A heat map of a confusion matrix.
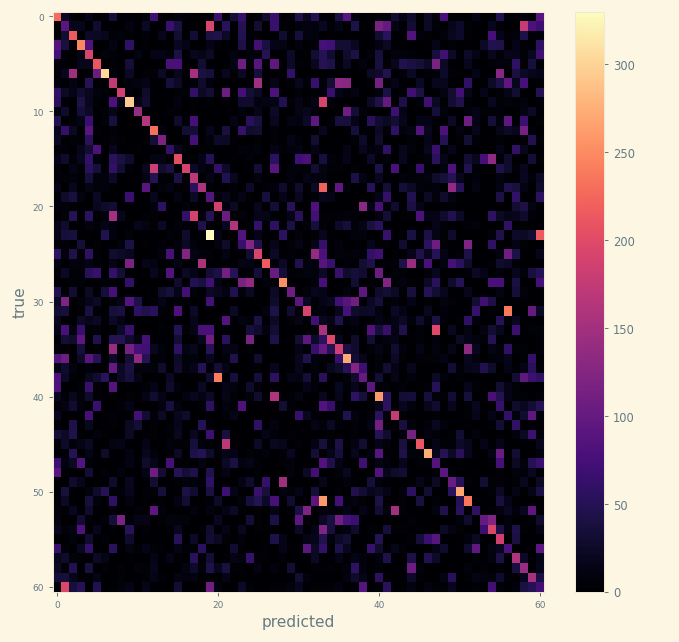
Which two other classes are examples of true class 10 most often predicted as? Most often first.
36, 42
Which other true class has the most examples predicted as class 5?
6
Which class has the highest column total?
33
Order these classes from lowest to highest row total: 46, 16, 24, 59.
59, 24, 46, 16
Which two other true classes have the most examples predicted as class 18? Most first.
26, 33
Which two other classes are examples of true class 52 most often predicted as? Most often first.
42, 31
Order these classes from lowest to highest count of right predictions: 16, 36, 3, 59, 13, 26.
13, 59, 16, 26, 3, 36
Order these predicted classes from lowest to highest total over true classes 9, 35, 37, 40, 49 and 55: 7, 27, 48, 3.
48, 3, 27, 7
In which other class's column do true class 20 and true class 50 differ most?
38
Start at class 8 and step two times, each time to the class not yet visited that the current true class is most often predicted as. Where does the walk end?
17
